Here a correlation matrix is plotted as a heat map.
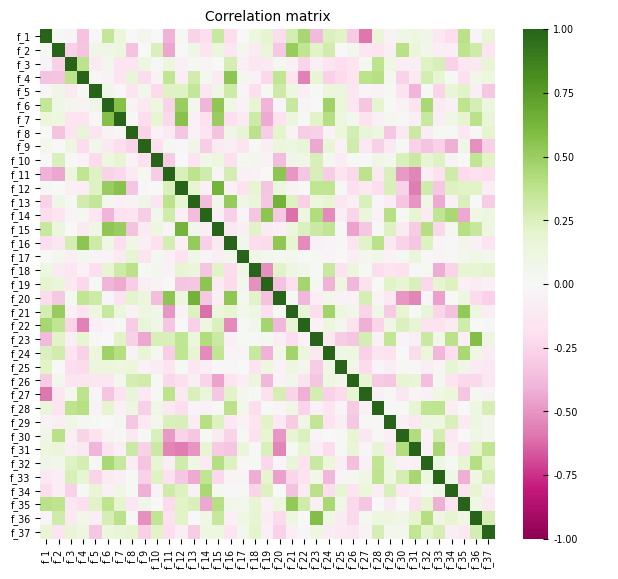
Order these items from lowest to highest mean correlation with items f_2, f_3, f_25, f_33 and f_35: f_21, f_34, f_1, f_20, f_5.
f_20, f_34, f_5, f_1, f_21
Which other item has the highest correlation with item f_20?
f_13
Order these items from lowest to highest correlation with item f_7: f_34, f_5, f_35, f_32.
f_5, f_34, f_35, f_32
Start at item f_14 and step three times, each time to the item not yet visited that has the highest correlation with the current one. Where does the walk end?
f_1
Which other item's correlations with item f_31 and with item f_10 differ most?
f_12
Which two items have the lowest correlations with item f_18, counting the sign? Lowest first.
f_19, f_33
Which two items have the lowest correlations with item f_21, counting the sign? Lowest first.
f_14, f_11
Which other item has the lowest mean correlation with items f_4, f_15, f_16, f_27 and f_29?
f_22
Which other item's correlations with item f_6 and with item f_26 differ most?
f_15
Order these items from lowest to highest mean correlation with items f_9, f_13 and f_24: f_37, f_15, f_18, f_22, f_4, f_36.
f_37, f_36, f_4, f_22, f_15, f_18
